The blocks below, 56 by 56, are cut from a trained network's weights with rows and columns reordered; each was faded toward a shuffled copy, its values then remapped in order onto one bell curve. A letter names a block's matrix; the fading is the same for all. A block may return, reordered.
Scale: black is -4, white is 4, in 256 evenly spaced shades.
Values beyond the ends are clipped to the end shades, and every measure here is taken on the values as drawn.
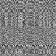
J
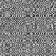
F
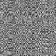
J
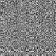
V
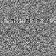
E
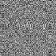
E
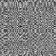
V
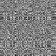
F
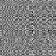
F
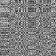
F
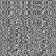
V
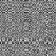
F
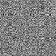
E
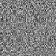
E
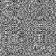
E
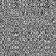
E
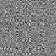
V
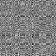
F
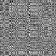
F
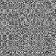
J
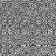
V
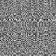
J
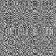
V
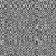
F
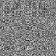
E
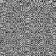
E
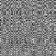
V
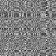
F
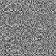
E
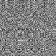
E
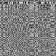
J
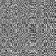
V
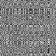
F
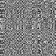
V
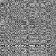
V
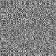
J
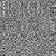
E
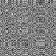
F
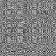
J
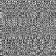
J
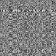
V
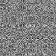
E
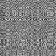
J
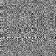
V
